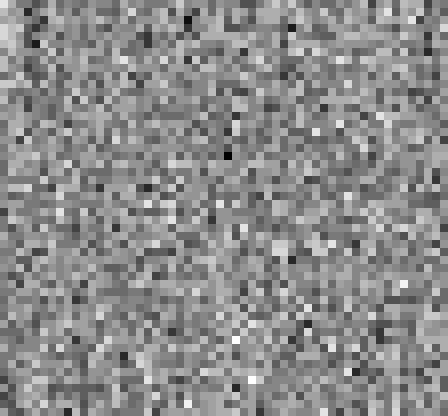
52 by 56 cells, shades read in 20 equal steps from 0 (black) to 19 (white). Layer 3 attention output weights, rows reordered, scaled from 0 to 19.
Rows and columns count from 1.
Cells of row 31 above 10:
29
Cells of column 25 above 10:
25
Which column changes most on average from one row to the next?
30
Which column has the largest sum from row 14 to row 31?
22
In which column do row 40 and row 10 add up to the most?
31
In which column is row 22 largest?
39
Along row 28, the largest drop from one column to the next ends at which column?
23
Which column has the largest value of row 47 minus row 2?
4
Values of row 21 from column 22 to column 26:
16 14 14 12 10
